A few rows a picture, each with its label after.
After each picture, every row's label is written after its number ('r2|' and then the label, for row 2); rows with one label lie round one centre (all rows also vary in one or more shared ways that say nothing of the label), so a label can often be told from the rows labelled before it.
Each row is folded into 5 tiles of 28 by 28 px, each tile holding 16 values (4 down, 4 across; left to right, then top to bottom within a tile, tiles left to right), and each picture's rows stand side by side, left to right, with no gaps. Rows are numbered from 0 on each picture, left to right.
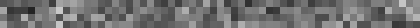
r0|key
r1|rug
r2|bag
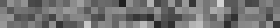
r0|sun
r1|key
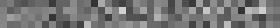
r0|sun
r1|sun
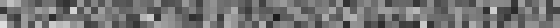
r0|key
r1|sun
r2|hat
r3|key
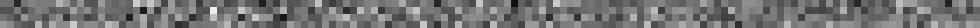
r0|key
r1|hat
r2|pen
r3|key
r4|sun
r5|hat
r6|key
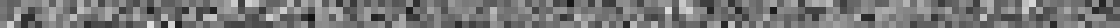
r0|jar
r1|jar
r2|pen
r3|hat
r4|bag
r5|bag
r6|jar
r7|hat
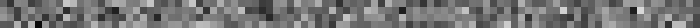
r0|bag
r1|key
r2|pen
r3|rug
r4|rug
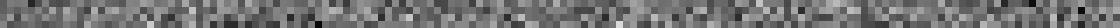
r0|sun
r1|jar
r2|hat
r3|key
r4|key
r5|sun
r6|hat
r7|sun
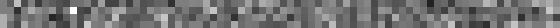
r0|sun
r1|bag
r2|rug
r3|bag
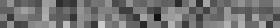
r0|rug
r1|rug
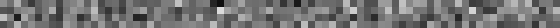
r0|sun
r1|pen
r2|bag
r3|pen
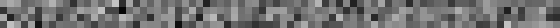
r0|hat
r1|hat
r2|pen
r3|sun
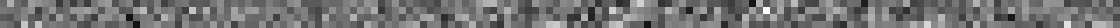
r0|pen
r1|sun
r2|sun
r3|jar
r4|key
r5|sun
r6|rug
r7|sun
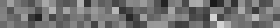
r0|sun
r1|hat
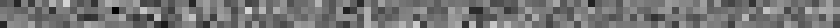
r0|bag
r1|rug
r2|pen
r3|rug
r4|bag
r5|sun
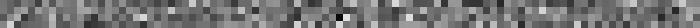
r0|jar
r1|bag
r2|bag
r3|pen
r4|bag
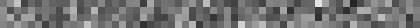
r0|sun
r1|rug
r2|pen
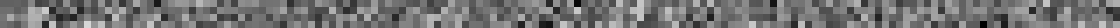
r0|rug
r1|jar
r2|pen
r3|jar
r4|key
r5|rug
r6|sun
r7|rug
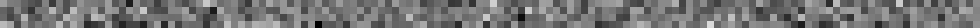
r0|key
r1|rug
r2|hat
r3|bag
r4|hat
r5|jar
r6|hat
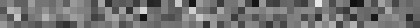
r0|hat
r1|pen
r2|pen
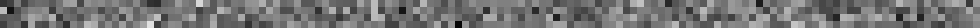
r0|rug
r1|jar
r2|sun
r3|hat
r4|key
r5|pen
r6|jar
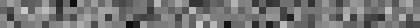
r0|rug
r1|pen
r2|bag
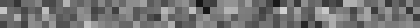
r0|rug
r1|pen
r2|rug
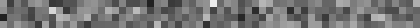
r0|pen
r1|bag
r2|key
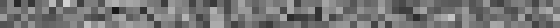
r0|bag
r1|hat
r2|hat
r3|rug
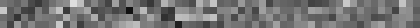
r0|key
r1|jar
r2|bag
